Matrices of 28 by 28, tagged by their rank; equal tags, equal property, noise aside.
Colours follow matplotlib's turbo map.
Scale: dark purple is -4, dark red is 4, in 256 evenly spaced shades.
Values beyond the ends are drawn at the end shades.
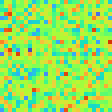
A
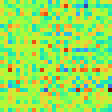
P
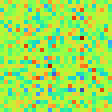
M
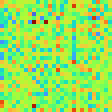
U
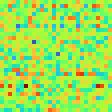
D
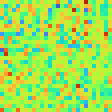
D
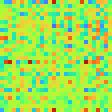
P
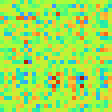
U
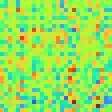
P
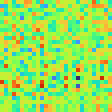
M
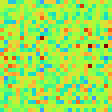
A
